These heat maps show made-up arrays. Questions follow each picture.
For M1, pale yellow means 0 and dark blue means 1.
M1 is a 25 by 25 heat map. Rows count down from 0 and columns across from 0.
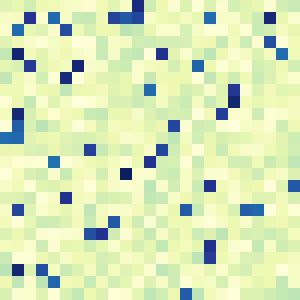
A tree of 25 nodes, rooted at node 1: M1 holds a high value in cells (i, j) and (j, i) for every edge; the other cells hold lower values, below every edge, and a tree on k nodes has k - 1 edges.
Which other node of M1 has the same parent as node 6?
16
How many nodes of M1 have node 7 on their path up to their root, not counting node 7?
2
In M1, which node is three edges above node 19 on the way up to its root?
13
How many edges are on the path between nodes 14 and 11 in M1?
3
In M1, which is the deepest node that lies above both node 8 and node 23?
4
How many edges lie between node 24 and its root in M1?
3
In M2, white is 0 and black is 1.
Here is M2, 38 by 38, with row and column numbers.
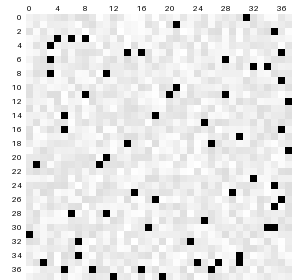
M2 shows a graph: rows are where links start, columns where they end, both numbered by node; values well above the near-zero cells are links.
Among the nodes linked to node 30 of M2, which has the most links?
node 35
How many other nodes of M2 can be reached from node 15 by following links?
2
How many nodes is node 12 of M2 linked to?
1
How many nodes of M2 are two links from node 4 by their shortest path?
2
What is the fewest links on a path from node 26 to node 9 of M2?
2
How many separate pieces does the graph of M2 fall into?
10
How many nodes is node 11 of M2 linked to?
3
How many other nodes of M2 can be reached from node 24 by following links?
9
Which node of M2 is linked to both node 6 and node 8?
node 3
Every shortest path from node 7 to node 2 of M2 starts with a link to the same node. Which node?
node 34
